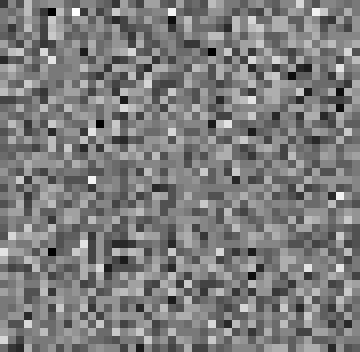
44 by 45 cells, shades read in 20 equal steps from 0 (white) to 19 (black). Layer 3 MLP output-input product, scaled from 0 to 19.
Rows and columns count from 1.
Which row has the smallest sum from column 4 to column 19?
42
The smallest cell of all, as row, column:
2, 10
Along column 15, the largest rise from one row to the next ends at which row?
3
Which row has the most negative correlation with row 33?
7
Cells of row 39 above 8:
30
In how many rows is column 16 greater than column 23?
27
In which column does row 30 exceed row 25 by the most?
12
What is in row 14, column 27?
13
